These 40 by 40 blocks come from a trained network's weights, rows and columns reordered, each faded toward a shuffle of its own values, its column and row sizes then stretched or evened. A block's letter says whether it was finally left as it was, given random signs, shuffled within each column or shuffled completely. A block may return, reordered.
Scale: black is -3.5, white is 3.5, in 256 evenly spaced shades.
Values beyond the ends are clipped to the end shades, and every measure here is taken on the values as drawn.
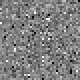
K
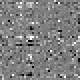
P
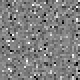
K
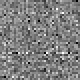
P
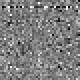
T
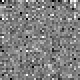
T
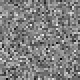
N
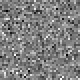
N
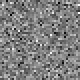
N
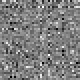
T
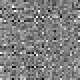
P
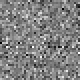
T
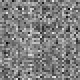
P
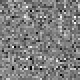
T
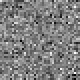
P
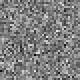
K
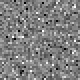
N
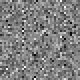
K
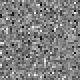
K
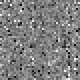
K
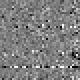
T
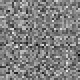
P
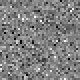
N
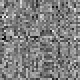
P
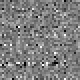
T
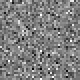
K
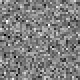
N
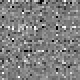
P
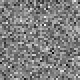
N
